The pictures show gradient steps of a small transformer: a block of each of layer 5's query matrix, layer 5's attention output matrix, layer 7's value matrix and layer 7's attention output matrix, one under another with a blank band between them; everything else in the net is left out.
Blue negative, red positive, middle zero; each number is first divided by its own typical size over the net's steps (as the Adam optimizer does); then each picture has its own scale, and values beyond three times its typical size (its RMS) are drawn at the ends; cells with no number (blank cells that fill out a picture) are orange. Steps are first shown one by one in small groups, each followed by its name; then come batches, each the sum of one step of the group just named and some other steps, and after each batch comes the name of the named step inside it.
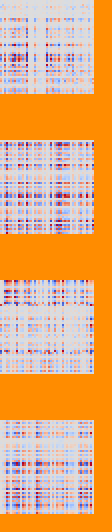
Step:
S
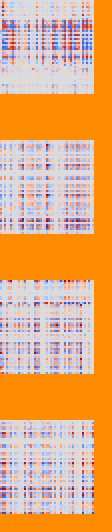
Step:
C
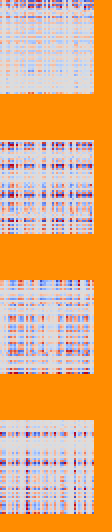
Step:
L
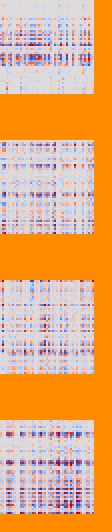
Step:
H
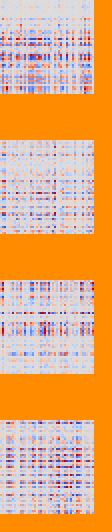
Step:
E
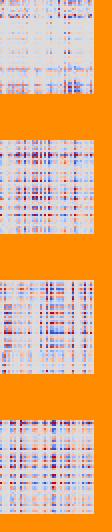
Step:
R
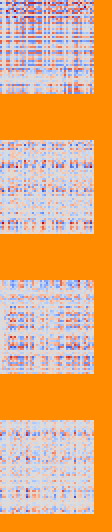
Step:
L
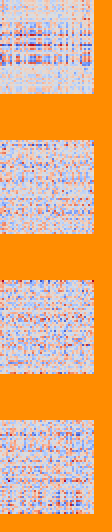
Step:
H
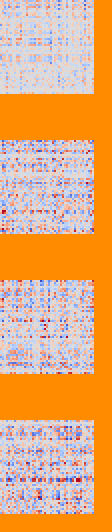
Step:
L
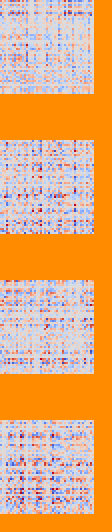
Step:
S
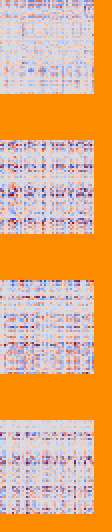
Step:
L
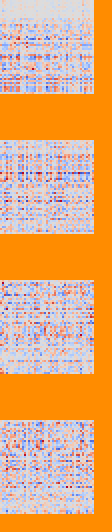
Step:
E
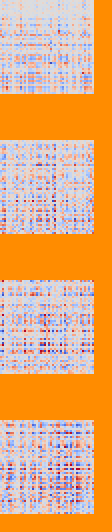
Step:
H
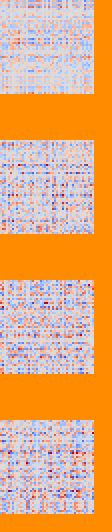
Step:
L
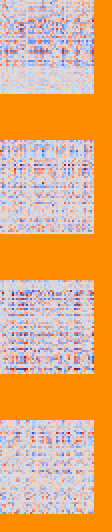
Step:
C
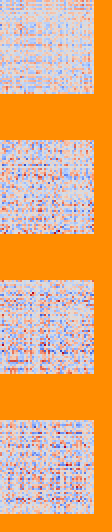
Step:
H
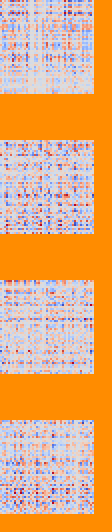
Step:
S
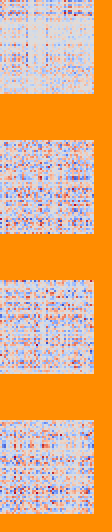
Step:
S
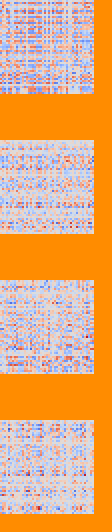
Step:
C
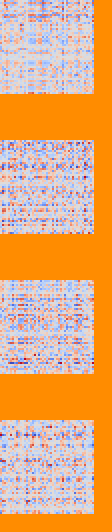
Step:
L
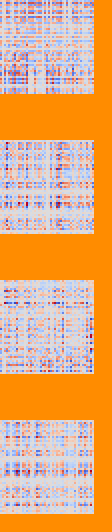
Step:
S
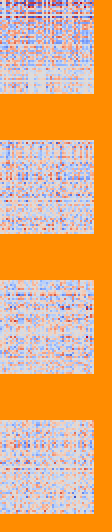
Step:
L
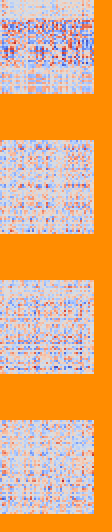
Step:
C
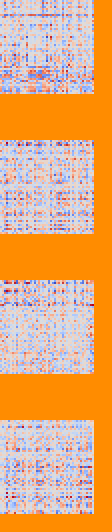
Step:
S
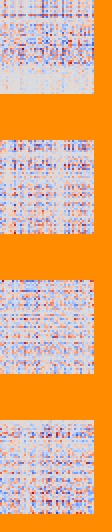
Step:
H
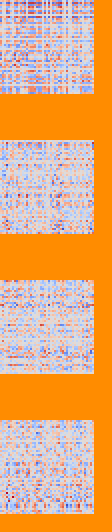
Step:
S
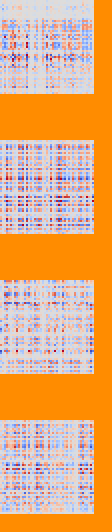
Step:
S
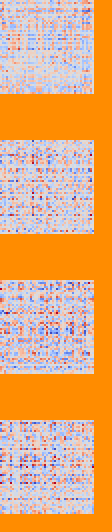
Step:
R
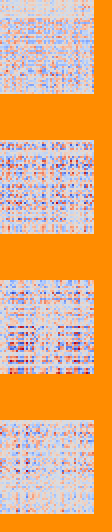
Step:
L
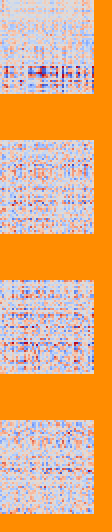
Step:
C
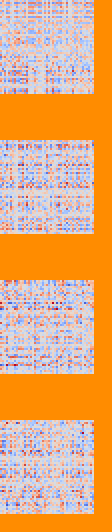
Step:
S
